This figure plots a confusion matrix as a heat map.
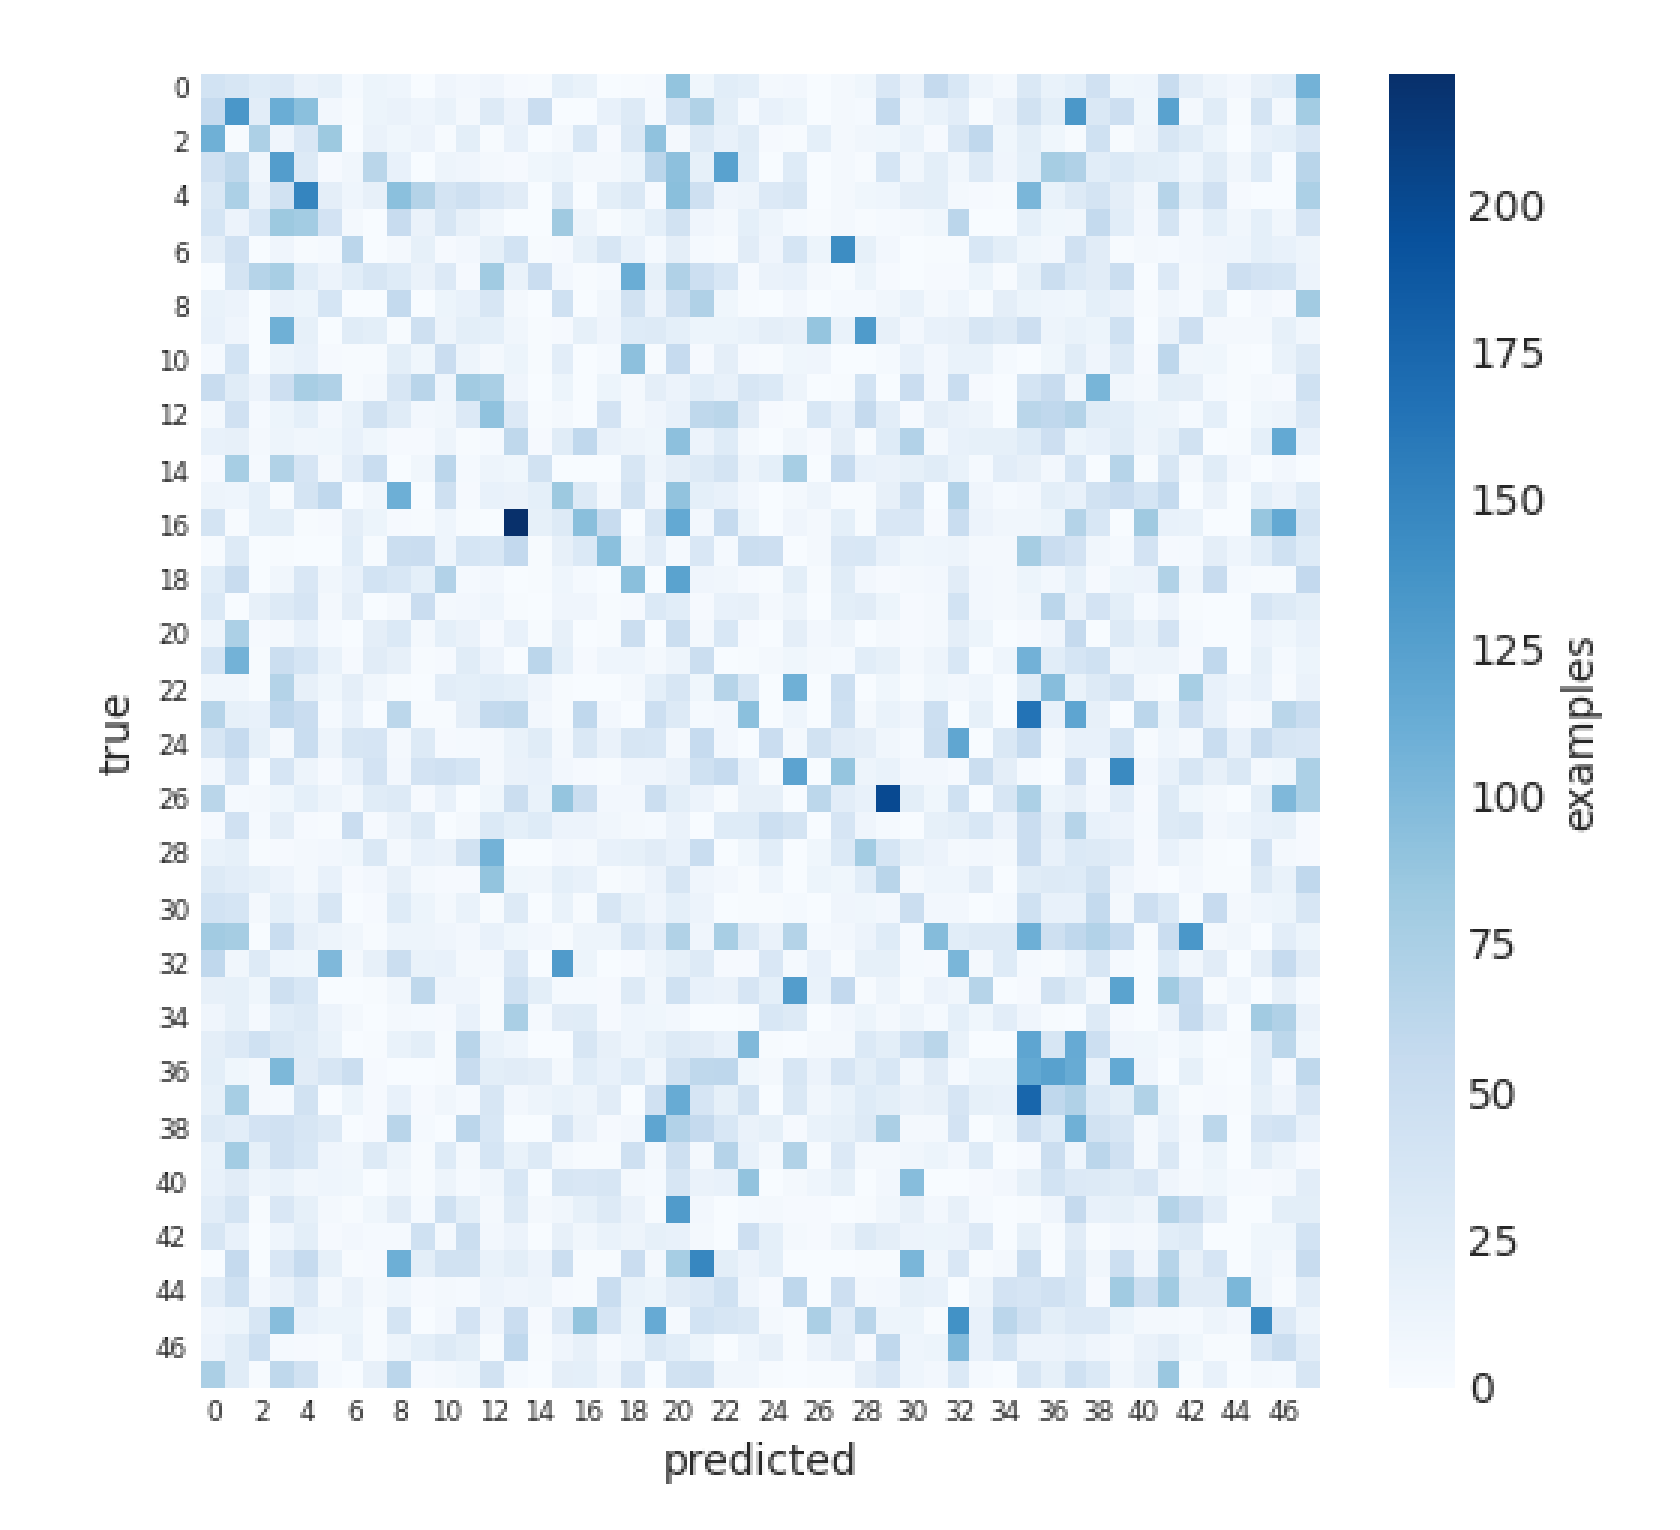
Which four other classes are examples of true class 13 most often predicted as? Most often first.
46, 20, 30, 16
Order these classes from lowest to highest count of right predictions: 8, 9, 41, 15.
9, 8, 41, 15
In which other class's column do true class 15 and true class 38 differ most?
19
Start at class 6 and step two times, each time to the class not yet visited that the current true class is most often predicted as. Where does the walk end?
37
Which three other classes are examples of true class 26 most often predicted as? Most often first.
29, 46, 15
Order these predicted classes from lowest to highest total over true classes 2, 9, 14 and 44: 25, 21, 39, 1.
21, 1, 25, 39
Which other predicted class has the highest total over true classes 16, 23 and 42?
13
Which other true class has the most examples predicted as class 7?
3
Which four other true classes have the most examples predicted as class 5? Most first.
32, 2, 11, 15
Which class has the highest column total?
20
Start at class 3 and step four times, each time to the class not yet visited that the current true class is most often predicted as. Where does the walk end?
1
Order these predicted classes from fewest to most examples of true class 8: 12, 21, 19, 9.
9, 19, 12, 21
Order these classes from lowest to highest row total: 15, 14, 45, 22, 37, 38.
22, 14, 15, 37, 38, 45
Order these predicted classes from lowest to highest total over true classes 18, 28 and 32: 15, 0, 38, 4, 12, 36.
36, 4, 38, 0, 12, 15
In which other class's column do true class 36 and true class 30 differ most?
39
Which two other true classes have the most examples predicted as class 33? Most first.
2, 25
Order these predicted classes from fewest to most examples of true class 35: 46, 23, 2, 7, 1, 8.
7, 8, 1, 2, 46, 23
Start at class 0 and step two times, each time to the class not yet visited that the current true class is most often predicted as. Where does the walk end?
41
